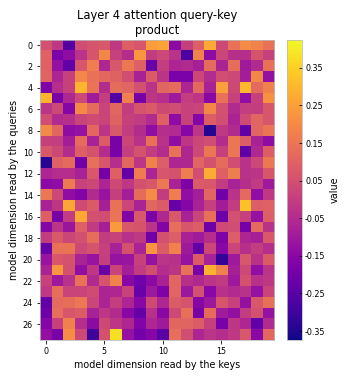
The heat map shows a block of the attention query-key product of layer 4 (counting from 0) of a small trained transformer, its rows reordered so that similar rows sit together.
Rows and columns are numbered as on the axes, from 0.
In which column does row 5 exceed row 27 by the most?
0
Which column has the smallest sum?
12
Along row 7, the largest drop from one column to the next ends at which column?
11
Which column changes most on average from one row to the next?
14
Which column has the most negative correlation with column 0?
2
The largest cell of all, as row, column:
27, 6
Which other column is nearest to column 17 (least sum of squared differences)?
10
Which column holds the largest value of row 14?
9
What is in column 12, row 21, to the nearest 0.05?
0.15
